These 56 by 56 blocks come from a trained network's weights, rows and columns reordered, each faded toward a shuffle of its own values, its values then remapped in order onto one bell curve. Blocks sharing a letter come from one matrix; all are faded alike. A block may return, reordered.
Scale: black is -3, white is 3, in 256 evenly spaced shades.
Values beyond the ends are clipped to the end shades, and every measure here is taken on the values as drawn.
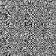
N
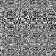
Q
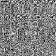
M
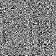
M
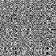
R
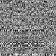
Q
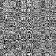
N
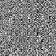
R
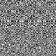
Q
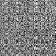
N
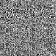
M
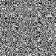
N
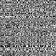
Q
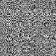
N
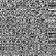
Q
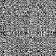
R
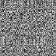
N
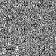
M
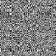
N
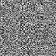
N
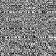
Q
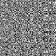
N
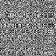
Q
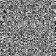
N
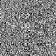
M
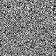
M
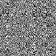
R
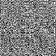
M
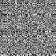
Q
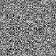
N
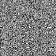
M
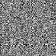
M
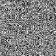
R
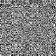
R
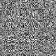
R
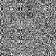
N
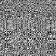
R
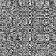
N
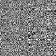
R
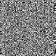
M
